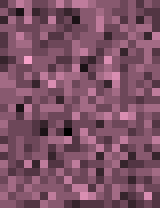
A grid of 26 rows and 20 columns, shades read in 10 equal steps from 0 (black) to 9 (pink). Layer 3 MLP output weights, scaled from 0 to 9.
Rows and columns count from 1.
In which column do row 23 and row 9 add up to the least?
11
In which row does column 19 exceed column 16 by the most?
25
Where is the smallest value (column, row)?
9, 17
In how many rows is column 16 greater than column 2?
9
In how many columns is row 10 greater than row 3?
10
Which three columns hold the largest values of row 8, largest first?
4, 14, 19
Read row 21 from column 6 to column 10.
7 3 3 5 7
